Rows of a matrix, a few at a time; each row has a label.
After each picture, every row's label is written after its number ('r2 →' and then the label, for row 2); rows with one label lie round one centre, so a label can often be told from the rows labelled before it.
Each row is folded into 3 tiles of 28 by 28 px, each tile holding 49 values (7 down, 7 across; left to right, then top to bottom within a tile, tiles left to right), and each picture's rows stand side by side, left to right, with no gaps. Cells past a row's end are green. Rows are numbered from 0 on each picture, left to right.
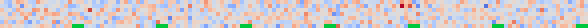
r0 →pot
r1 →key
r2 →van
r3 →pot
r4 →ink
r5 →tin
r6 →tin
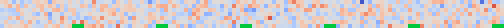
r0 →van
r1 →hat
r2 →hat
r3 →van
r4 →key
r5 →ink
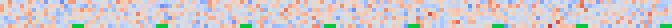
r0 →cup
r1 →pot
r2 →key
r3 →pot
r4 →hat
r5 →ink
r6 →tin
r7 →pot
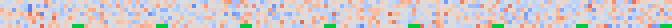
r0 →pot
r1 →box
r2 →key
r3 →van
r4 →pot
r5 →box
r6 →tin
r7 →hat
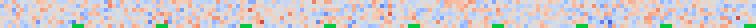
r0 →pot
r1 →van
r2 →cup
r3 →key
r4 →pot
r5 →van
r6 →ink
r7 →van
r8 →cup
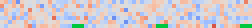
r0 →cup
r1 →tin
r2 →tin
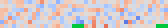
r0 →box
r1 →box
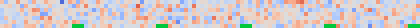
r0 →ink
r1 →tin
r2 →cup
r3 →pot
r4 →van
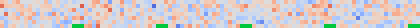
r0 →hat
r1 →cup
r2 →van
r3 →ink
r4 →van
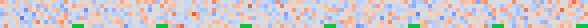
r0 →van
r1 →van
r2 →hat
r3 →van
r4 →pot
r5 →van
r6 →ink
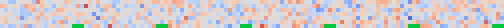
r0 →van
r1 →cup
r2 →cup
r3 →pot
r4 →van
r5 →pot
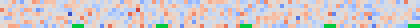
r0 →hat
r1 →tin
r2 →box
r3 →pot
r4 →cup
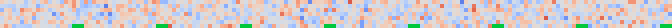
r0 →ink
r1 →ink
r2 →box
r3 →key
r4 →pot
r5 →tin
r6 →key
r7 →pot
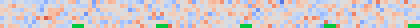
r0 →cup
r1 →tin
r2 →ink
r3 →hat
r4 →box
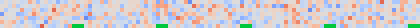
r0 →tin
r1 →van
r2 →van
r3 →pot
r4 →pot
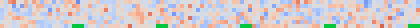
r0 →ink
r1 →tin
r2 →box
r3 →box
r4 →cup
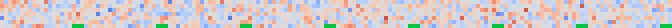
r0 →hat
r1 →key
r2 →key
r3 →tin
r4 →hat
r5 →key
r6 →ink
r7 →hat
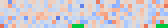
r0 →cup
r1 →box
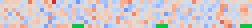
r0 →box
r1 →pot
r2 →tin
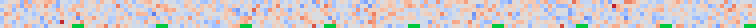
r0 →van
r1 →box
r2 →key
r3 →tin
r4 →ink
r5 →van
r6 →box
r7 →van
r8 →van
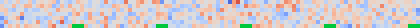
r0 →van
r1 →box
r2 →ink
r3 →van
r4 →box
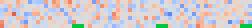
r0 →ink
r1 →pot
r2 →ink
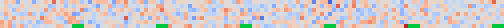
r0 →key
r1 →ink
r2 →box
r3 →ink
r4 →van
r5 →cup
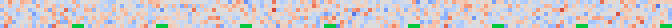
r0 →key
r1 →box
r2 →ink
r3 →key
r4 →key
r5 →van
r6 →key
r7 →pot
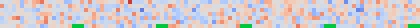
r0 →van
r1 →pot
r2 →tin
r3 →pot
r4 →van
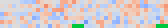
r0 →key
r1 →van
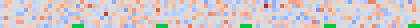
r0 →key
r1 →hat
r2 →tin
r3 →van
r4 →van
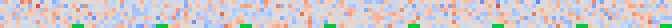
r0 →cup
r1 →hat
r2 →box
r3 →tin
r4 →key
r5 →ink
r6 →key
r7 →van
